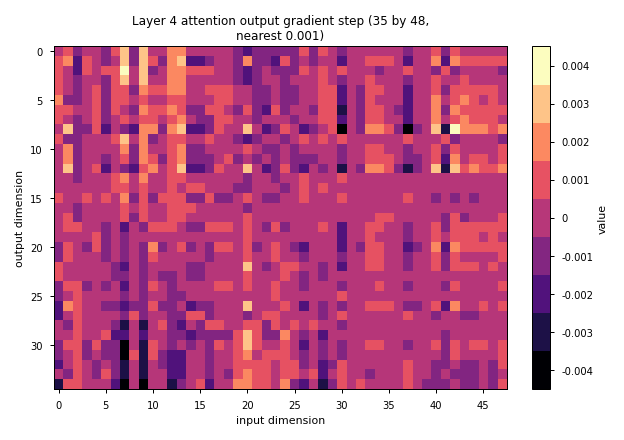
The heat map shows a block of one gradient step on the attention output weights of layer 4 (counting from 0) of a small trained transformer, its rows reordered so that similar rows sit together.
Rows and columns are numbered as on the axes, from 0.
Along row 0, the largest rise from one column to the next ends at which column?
9
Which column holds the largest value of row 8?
42
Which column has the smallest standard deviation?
31
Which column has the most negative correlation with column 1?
41
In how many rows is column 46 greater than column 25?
14
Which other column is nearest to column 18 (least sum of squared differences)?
17
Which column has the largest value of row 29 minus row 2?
20
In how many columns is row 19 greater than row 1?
15
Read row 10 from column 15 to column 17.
-0.001 0 0
